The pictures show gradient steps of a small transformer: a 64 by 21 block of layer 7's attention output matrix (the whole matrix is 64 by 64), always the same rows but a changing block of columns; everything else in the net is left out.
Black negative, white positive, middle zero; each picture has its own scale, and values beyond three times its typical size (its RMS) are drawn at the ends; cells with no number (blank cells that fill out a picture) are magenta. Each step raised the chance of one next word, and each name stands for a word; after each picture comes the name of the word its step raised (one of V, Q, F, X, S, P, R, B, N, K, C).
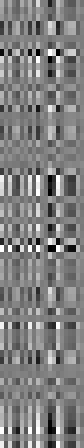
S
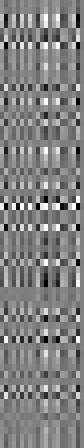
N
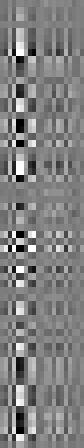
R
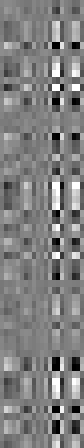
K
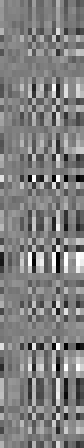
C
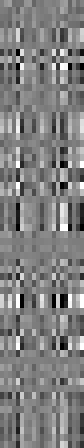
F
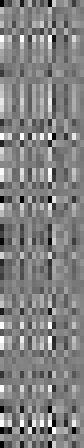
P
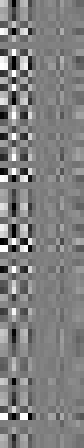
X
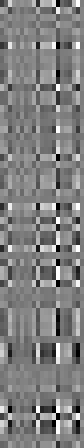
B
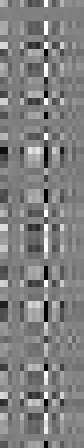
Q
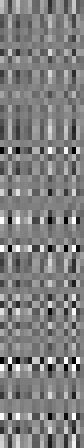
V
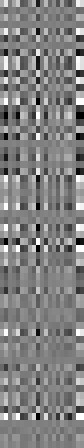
X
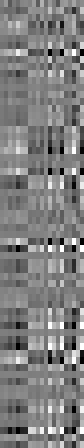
S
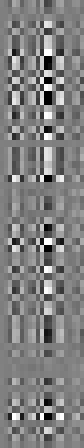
X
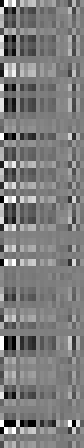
P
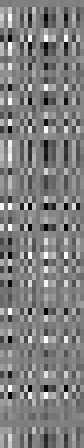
N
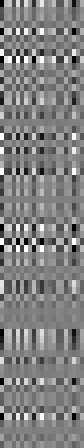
X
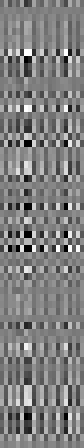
R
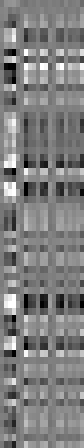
F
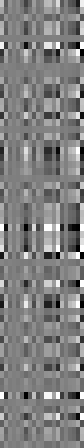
Q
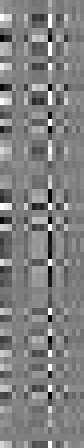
N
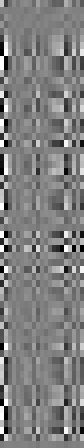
R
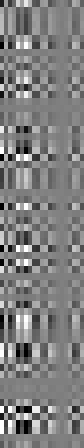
B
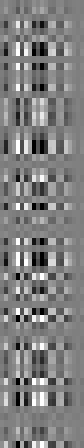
C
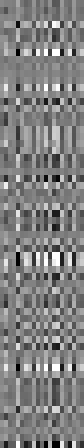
C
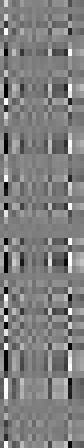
C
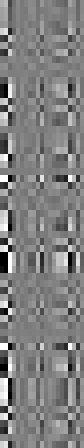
C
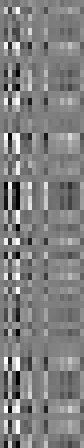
K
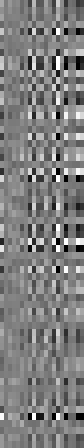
X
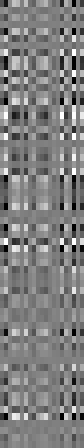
X
